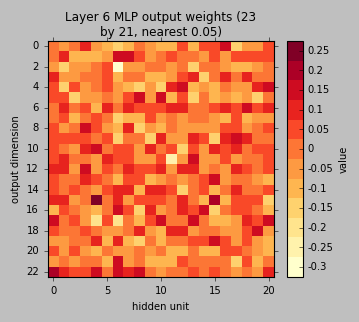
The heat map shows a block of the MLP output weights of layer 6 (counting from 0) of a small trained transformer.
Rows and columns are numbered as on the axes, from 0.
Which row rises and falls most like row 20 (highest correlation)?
9
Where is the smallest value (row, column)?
2, 6
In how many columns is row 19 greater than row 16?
5
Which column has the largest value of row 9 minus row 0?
17
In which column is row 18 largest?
19
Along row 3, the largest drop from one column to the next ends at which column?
14
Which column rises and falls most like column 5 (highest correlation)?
10
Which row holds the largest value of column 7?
1
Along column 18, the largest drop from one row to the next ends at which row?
7
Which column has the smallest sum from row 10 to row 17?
8
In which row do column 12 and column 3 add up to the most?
12
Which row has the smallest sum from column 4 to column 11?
0
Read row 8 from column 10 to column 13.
-0.1 0 -0.05 -0.05
